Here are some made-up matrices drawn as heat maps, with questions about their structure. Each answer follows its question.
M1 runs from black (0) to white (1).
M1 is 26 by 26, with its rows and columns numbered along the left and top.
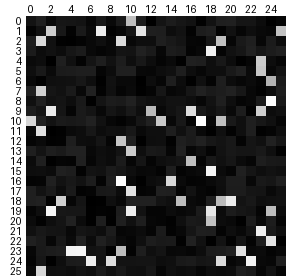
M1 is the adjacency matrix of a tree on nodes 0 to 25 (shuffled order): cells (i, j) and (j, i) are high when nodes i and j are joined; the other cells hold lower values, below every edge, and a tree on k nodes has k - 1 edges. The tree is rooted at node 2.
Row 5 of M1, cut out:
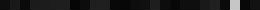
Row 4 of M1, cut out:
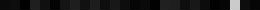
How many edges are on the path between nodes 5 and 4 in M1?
2
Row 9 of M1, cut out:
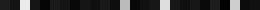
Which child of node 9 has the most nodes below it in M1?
23
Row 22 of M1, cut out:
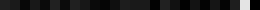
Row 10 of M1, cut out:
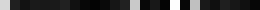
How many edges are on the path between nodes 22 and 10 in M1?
3
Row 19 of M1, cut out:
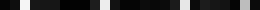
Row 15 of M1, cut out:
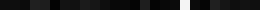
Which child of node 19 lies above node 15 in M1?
18
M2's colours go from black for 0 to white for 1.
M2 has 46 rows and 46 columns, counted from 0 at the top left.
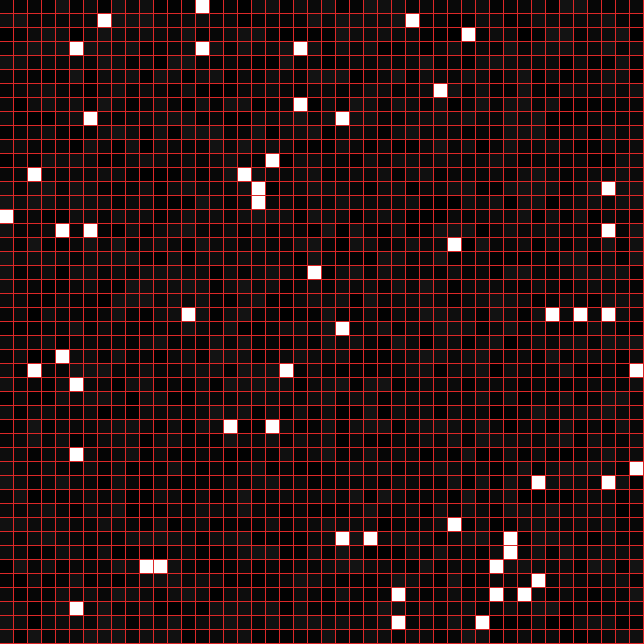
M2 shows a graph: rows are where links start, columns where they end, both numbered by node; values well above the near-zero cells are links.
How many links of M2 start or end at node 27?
1
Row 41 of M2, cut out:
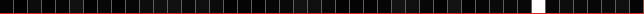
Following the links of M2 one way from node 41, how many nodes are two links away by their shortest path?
3
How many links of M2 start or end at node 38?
5
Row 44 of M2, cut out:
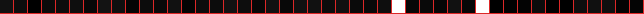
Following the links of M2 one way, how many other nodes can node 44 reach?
12
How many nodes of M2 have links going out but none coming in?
12
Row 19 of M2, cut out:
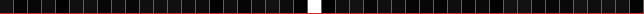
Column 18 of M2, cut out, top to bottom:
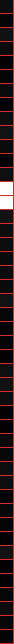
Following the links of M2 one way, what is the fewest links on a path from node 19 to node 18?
3
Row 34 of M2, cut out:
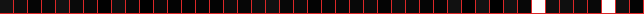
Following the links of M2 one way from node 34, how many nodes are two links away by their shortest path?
4
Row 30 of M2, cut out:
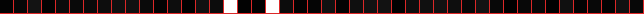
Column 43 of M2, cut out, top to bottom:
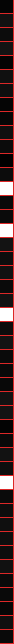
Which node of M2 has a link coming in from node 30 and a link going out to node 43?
node 16
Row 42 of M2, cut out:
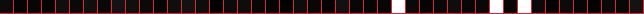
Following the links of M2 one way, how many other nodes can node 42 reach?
5
